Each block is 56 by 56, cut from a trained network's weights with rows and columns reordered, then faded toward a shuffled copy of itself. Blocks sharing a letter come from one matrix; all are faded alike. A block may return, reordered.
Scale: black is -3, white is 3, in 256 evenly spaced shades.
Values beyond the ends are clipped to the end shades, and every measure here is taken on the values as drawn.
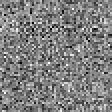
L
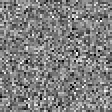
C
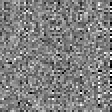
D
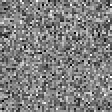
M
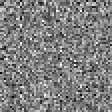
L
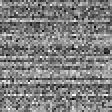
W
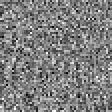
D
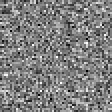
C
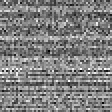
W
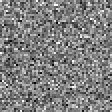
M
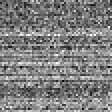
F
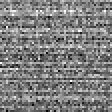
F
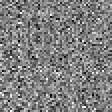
L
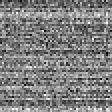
W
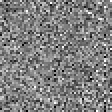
L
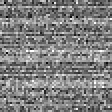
F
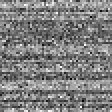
F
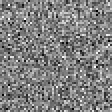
C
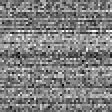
W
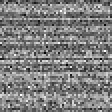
F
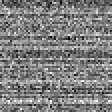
W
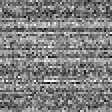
W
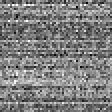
W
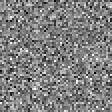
C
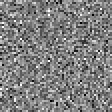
C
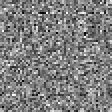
D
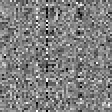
D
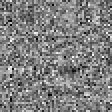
L
